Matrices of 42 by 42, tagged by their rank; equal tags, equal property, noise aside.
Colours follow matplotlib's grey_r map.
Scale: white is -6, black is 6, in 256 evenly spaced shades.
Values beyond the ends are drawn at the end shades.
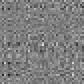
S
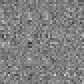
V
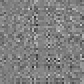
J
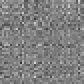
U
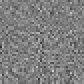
J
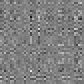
U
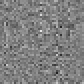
V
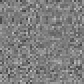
V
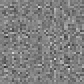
J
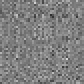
V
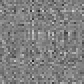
J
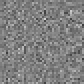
V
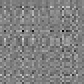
U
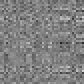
U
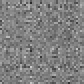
V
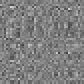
S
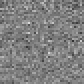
V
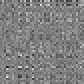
U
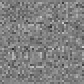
J
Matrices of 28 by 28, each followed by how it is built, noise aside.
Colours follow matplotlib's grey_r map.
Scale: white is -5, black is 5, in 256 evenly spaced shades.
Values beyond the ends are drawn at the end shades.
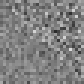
upper triangular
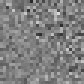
upper triangular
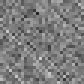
Toeplitz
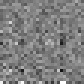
low rank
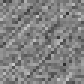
Hankel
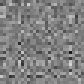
low rank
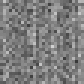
blocks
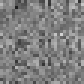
blocks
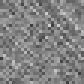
Toeplitz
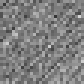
Hankel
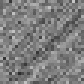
Hankel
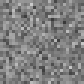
noise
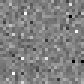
sparse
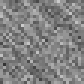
Toeplitz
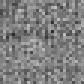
blocks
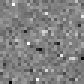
sparse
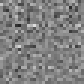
low rank
